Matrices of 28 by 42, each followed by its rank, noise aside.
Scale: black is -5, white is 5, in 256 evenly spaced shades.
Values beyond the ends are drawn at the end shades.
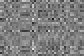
three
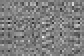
four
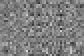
four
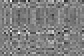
two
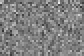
six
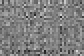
five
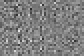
five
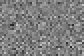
six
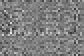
four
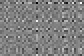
two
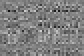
three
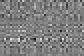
four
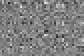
three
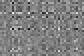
two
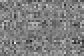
five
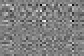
two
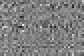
six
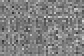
four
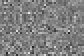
six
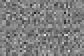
five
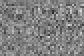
five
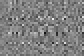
three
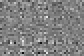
four
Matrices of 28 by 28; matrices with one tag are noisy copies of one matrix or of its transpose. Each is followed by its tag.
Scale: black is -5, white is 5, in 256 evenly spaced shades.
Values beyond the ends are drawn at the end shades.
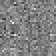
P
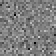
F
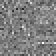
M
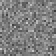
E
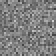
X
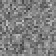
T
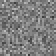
E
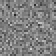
E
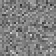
F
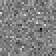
E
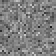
T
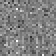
M
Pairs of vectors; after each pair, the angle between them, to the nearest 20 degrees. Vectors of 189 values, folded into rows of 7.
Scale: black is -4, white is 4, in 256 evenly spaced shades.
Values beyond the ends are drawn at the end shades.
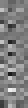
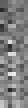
140 degrees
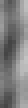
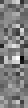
100 degrees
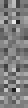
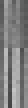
100 degrees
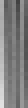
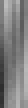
140 degrees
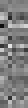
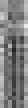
60 degrees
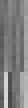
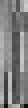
120 degrees
